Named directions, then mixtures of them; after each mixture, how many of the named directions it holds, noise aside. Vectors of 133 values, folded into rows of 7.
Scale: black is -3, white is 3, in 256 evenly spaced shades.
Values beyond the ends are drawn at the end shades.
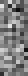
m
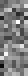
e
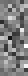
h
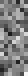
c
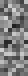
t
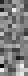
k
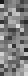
four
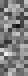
two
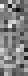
one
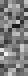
two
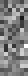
two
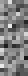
four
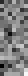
three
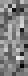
four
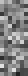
four
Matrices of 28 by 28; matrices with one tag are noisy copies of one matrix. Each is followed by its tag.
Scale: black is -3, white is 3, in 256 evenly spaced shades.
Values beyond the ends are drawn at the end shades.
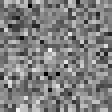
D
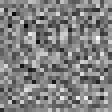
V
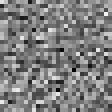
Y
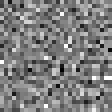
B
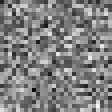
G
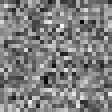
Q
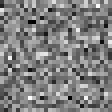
V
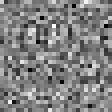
V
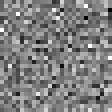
B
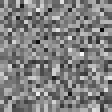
B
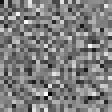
B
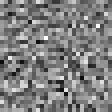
Y
